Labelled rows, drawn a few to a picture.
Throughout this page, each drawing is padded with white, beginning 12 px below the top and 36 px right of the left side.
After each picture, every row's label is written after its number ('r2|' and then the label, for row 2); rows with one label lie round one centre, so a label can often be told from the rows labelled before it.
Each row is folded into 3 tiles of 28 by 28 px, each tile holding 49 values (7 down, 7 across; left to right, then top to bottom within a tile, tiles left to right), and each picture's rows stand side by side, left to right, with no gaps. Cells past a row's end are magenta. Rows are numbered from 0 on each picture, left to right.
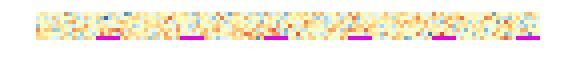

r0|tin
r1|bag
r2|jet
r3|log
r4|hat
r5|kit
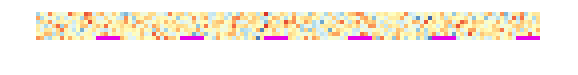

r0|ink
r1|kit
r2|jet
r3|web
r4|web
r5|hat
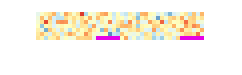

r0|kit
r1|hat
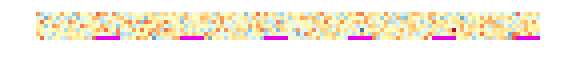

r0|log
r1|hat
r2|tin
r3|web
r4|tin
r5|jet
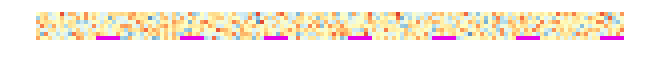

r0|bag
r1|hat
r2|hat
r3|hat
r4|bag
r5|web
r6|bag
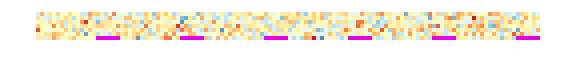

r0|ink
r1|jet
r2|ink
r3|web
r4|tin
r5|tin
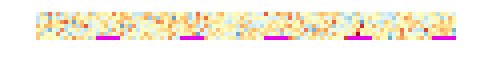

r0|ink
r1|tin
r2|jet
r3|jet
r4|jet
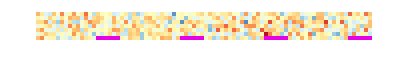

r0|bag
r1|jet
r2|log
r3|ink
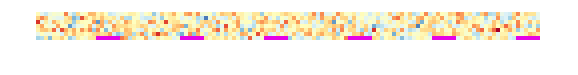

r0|hat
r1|ink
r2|bag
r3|hat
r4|bag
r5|tin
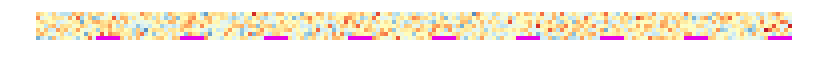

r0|tin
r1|web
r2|ink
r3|bag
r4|jet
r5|web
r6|hat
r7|tin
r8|web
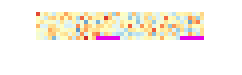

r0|jet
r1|hat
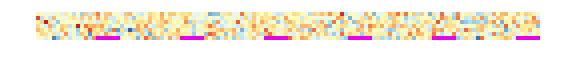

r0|jet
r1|kit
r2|bag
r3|ink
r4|log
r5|tin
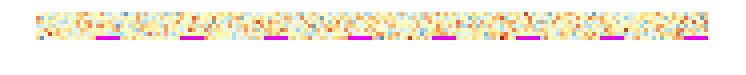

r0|tin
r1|log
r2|bag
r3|log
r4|ink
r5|kit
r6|bag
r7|bag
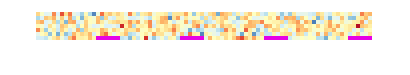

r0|bag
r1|hat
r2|log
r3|hat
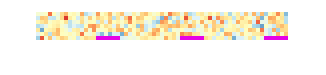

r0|kit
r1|hat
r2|web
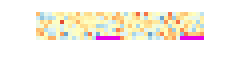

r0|bag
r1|bag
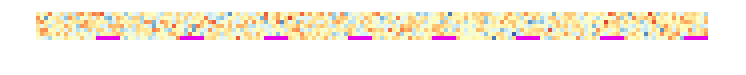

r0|ink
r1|hat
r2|kit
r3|ink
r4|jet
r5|bag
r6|web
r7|bag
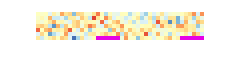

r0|hat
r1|jet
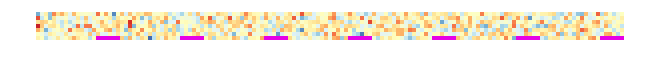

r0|log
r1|hat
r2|kit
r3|kit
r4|hat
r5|bag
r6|tin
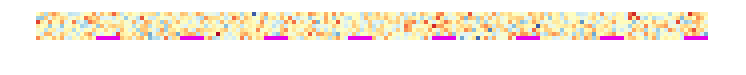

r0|bag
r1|bag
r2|kit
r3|ink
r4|web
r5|tin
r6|jet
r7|web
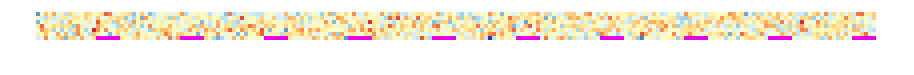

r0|log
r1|jet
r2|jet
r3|tin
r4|tin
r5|hat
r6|bag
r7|jet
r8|bag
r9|hat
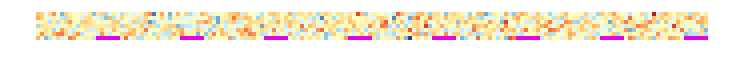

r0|ink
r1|tin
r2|kit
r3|log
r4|hat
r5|log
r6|hat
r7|kit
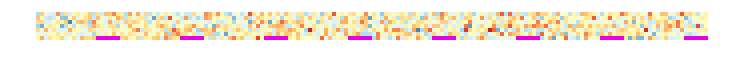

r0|ink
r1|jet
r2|tin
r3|tin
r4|kit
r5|hat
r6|hat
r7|tin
